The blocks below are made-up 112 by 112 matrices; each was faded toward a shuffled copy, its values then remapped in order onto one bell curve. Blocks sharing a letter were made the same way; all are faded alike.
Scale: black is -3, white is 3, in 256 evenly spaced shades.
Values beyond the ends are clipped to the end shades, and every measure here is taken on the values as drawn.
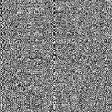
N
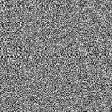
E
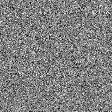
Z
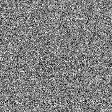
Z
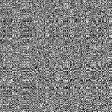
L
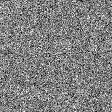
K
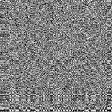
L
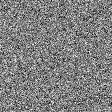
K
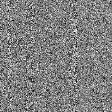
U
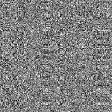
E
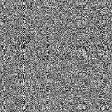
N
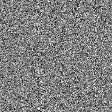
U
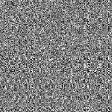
N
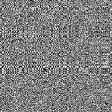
L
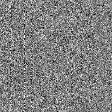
U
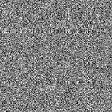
E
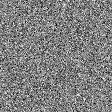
K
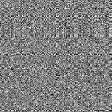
L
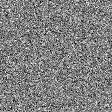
K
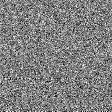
Z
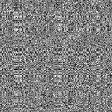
L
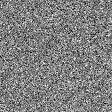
K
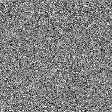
Z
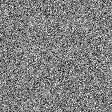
K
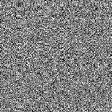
E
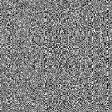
N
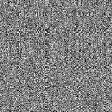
E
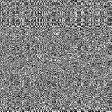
L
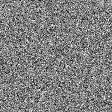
K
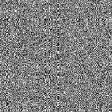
N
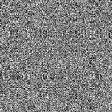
E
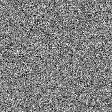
Z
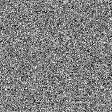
Z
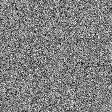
K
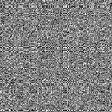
L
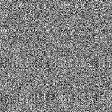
E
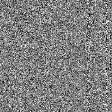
U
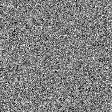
Z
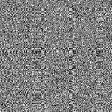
L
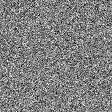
K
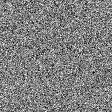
K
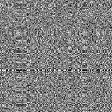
L
